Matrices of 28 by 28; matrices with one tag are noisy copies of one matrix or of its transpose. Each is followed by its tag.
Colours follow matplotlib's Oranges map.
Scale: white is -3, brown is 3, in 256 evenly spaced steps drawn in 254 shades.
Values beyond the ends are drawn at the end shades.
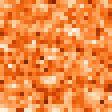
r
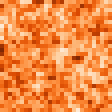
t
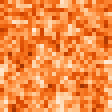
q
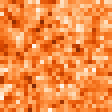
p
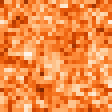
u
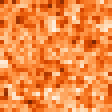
u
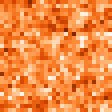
q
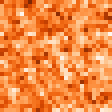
q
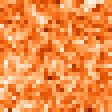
p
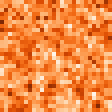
q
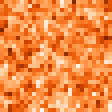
q
